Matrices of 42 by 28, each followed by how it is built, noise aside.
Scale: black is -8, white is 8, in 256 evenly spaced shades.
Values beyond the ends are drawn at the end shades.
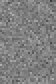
repeating rows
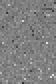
sparse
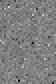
sparse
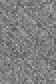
Toeplitz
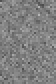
Toeplitz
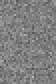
repeating rows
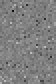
sparse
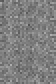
repeating rows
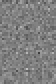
low rank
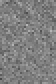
Toeplitz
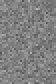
repeating rows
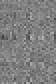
low rank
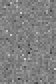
sparse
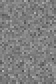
repeating columns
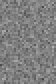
repeating rows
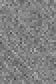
Toeplitz
